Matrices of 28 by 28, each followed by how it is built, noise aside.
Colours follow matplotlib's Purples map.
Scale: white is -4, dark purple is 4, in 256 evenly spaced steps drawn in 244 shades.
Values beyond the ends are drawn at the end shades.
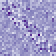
banded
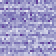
blocks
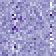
uneven columns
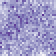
smooth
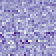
uneven rows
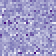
uneven rows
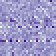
uneven rows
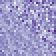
upper triangular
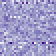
uneven rows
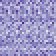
repeating columns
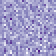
uneven columns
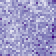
smooth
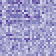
blocks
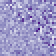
upper triangular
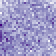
smooth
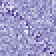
banded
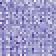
blocks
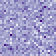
uneven columns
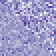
upper triangular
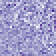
upper triangular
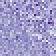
upper triangular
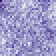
smooth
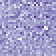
uneven rows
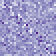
banded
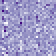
uneven columns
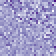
upper triangular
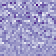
uneven rows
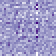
uneven columns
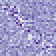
banded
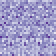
repeating columns
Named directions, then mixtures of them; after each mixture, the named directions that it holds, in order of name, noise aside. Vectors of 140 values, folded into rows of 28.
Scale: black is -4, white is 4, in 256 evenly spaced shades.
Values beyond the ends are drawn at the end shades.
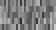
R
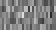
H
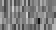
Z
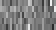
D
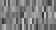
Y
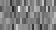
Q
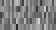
Q, Y, Z.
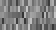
D, Q, Y.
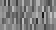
R, Y.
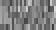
D, Q, R.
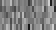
D.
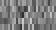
H, Q, Y.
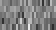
D, R, Y.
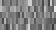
D.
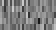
Z.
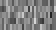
H.
